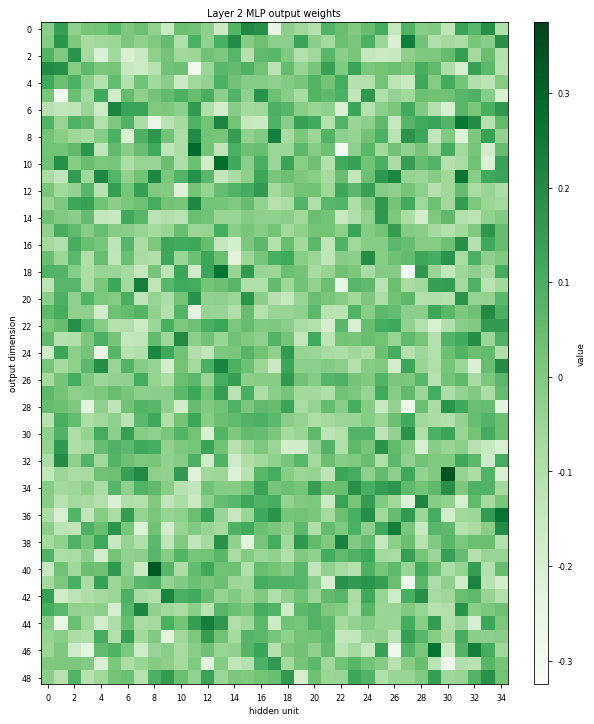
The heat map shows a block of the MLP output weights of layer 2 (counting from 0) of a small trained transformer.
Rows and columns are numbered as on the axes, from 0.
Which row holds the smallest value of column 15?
38
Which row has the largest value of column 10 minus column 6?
23
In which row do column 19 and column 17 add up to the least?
0
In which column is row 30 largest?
27
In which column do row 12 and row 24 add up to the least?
4
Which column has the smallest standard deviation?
20
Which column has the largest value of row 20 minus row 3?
11
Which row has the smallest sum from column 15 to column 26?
2
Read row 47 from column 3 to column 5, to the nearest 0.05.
0 -0.2 0
